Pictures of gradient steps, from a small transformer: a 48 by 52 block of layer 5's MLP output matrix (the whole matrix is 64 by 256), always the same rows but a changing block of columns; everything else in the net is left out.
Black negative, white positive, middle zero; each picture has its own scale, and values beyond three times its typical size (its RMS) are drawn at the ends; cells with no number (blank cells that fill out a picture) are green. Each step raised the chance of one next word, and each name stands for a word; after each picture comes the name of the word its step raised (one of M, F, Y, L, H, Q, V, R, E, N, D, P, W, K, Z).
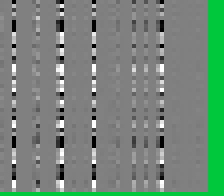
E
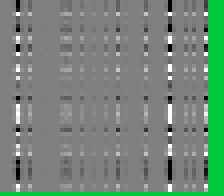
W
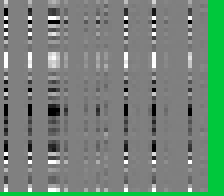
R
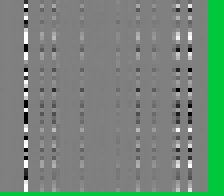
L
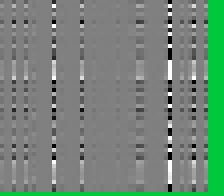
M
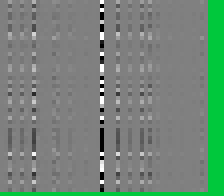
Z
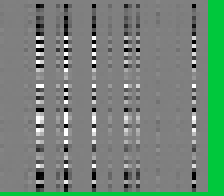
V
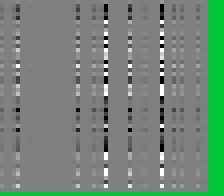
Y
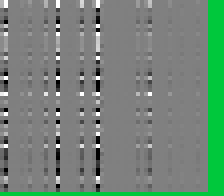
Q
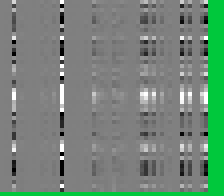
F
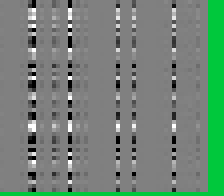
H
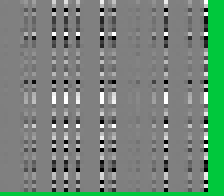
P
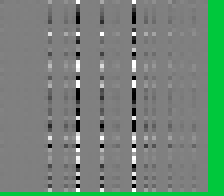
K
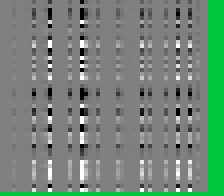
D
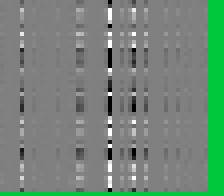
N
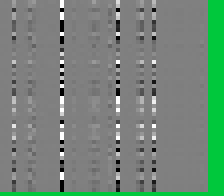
P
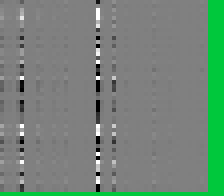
H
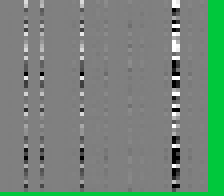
Q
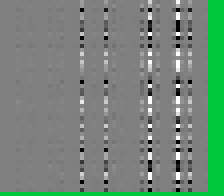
P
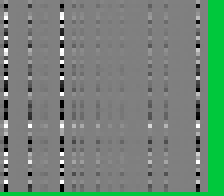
H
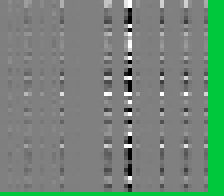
Q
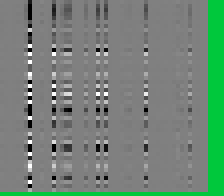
V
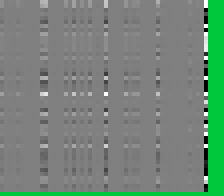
Q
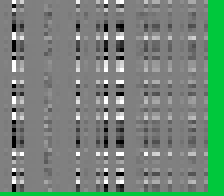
Z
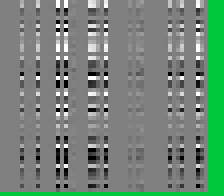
Q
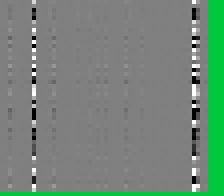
Y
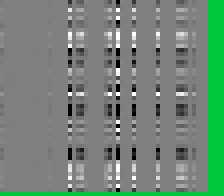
N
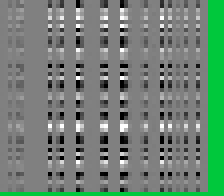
H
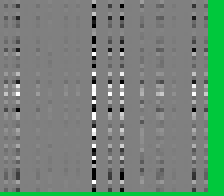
V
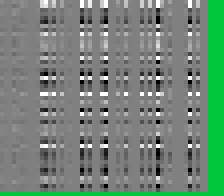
Q
